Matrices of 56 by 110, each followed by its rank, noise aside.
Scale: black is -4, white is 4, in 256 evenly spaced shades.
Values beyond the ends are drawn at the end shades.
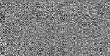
twelve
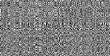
six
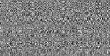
eight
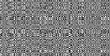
three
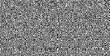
twelve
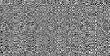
eight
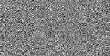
twelve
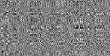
eight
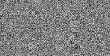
twelve
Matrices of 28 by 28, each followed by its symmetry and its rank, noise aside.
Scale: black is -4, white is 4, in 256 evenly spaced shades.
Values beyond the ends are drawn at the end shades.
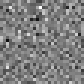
antisymmetric, rank six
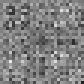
symmetric, rank six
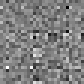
antisymmetric, rank four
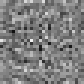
no symmetry, rank six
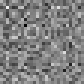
symmetric, rank four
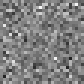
no symmetry, rank five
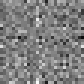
antisymmetric, rank six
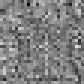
no symmetry, rank six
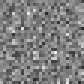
no symmetry, rank six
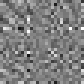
no symmetry, rank four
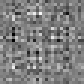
antisymmetric, rank four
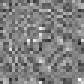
symmetric, rank five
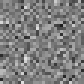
antisymmetric, rank six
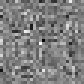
antisymmetric, rank four
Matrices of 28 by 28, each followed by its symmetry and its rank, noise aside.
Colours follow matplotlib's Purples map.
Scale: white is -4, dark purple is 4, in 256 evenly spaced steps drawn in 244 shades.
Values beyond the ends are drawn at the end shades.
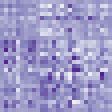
antisymmetric, rank four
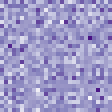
antisymmetric, rank six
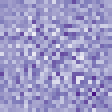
symmetric, rank eight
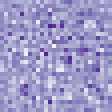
antisymmetric, rank eight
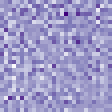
antisymmetric, rank six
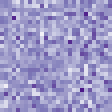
no symmetry, rank eight
